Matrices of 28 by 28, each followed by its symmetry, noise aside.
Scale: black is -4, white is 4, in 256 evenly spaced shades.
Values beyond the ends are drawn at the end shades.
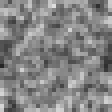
same after a half turn.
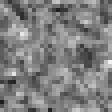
no symmetry.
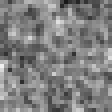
antisymmetric.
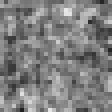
antisymmetric.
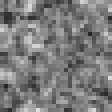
no symmetry.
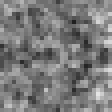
mirrored top to bottom.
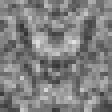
mirrored left to right.
